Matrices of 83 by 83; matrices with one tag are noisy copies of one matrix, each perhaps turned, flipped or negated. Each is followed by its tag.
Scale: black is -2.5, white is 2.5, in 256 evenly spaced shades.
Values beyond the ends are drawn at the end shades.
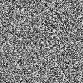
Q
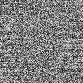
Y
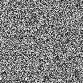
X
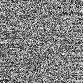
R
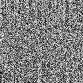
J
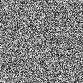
X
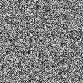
Q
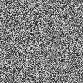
Q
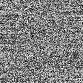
Y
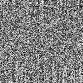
R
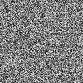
X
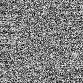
Y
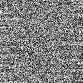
J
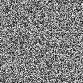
X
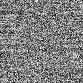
Y
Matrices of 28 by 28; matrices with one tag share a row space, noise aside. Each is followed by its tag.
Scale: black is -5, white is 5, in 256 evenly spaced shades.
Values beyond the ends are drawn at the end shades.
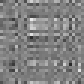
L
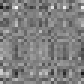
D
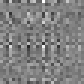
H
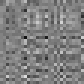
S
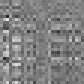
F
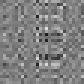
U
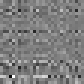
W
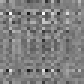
H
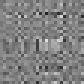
U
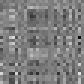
L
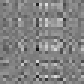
U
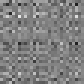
W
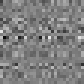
D
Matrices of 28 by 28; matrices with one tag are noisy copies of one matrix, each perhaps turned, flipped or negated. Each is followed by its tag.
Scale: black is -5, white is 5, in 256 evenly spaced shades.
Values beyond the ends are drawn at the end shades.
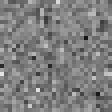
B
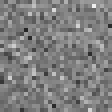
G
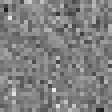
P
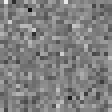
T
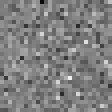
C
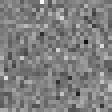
C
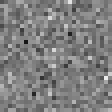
C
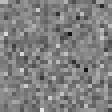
C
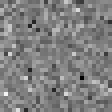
G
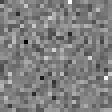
C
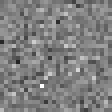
C
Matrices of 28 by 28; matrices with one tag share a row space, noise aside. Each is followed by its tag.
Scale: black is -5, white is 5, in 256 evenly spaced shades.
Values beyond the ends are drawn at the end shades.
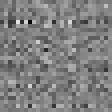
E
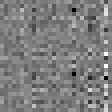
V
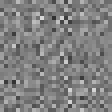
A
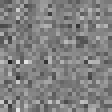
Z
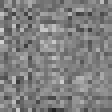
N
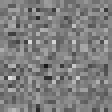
E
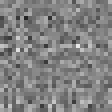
Z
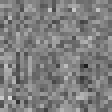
Z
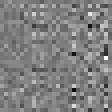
V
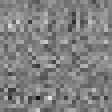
E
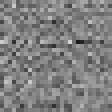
N
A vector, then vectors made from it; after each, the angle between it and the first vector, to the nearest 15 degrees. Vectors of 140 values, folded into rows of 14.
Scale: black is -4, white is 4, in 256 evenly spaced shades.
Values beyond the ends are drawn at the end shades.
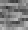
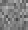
120 degrees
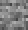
150 degrees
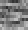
15 degrees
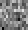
120 degrees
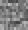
45 degrees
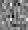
90 degrees
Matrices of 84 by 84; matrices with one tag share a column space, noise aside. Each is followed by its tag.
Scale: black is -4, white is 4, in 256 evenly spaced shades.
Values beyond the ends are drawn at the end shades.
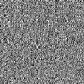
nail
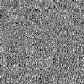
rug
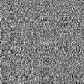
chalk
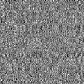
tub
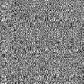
chalk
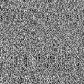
rug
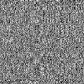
tub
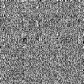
nail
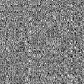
chalk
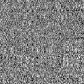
rug
